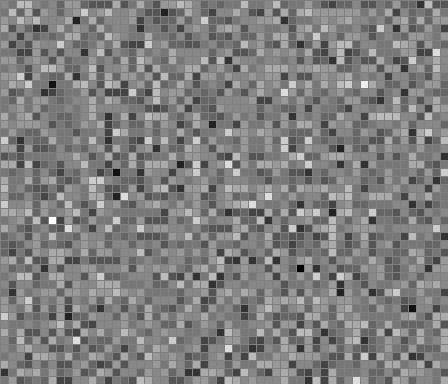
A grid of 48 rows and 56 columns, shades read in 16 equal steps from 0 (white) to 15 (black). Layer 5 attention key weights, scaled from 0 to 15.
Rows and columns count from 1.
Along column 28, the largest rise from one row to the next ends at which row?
35
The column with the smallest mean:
1
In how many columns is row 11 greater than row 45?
20
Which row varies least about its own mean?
31
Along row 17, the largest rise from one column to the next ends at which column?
52
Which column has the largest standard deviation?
38
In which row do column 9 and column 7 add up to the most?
40
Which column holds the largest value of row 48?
39
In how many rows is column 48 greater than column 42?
25
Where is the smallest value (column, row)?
7, 28
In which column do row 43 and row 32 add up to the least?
18
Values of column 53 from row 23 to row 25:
9 7 7
